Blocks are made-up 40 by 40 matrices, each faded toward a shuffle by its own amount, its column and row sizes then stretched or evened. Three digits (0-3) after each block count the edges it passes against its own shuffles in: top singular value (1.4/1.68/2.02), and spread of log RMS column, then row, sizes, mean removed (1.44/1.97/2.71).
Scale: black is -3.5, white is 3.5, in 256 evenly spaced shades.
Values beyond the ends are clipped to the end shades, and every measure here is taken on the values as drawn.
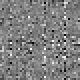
1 2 1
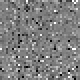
0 1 1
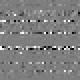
3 0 3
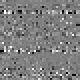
2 0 3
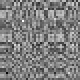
3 0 2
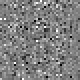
1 2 1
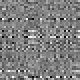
3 0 3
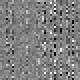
2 3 0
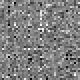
1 2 1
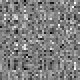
3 2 0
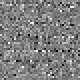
1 0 2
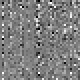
1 3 1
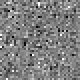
0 1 1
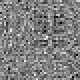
2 1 0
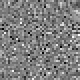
2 0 0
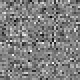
2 0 1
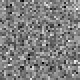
1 0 0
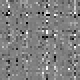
1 3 1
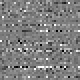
2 0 3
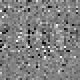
1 1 1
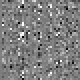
0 3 0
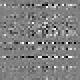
3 2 3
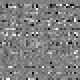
0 1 3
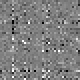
2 2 2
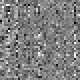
2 2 0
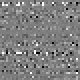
0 1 3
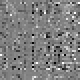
2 2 2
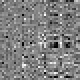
3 2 2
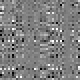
3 3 2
